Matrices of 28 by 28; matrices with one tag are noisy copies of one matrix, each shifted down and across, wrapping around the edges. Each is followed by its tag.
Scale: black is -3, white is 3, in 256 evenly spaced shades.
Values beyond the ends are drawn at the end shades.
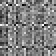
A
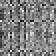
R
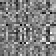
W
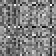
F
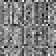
F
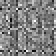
A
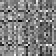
F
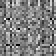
R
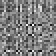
R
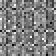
A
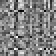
W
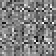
A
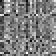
W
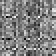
F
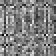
R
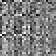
A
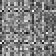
F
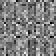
A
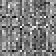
F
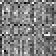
F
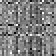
F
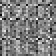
A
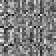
W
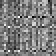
F
